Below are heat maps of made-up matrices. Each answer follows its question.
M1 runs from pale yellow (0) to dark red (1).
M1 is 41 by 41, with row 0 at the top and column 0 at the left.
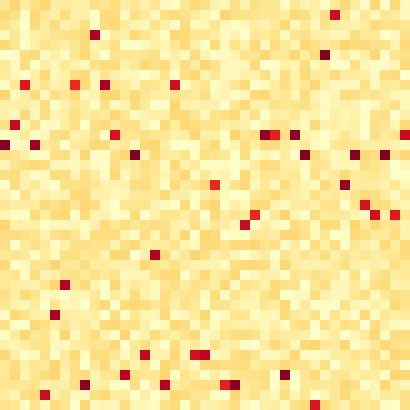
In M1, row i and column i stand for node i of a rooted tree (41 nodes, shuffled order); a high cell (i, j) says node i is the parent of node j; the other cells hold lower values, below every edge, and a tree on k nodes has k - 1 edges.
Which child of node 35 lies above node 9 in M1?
14
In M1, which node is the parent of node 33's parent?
12
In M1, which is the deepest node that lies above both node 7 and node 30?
15
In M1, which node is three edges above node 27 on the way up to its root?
25
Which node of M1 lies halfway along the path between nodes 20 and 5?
13
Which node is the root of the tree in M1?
18
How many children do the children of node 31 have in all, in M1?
1
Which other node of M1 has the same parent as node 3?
0
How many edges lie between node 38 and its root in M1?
4
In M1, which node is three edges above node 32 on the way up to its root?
40
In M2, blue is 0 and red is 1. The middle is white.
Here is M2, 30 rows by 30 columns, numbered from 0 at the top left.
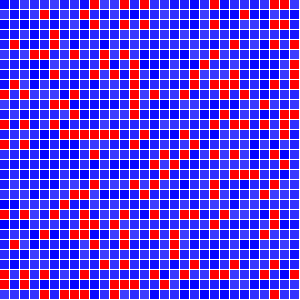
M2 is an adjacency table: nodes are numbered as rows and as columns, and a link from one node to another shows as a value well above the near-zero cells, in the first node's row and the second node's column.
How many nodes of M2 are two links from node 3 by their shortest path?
5
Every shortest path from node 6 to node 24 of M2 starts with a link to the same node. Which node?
node 13
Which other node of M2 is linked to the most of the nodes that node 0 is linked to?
node 2
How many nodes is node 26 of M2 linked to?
5
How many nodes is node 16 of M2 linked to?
3
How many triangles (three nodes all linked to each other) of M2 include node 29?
3
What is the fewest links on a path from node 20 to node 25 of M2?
6
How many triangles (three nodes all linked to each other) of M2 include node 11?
3
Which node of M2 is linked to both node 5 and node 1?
node 4
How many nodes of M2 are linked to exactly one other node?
3
